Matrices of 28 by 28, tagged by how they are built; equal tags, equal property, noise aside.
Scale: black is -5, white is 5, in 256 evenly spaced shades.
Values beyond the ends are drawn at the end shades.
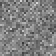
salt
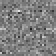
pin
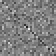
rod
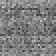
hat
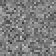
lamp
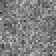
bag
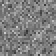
salt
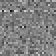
pin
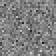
rod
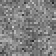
bag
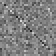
rod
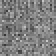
hat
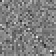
rod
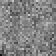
bag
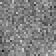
bag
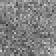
bag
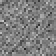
salt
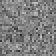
hat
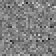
pin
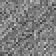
salt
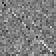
rod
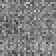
hat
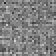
hat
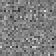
pin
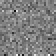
pin
